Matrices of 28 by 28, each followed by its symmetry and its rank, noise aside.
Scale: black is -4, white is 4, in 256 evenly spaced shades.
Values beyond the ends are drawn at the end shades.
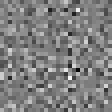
antisymmetric, rank four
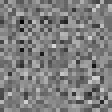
symmetric, rank four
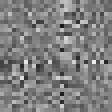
antisymmetric, rank four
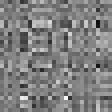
antisymmetric, rank two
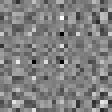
symmetric, rank two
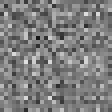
no symmetry, rank four
